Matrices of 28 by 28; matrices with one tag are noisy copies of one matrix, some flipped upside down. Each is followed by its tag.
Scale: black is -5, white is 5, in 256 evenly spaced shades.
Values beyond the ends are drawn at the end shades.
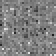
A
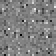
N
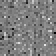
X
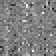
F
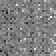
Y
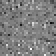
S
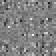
N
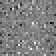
S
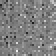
Y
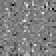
F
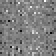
S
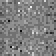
S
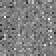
X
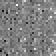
Y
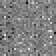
X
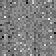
X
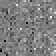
Y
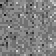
Y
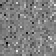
Y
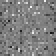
S
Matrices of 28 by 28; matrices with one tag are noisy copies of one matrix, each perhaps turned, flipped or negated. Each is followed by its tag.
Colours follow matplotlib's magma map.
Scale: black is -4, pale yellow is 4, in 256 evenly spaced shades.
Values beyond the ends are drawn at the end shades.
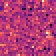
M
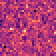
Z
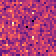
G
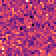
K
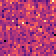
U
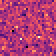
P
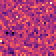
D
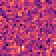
M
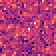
G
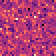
P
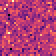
M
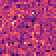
G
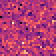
G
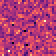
Z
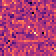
G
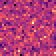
U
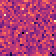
U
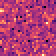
M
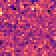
M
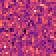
Z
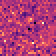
G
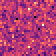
P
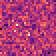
K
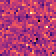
P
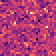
P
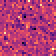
K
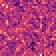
D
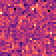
M
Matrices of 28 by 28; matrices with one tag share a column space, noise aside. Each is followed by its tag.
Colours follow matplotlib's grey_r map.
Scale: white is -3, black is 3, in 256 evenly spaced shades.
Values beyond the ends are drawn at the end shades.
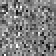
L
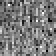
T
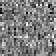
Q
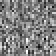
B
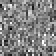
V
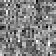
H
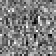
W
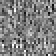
L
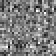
L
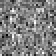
W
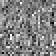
W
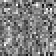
Q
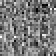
Q
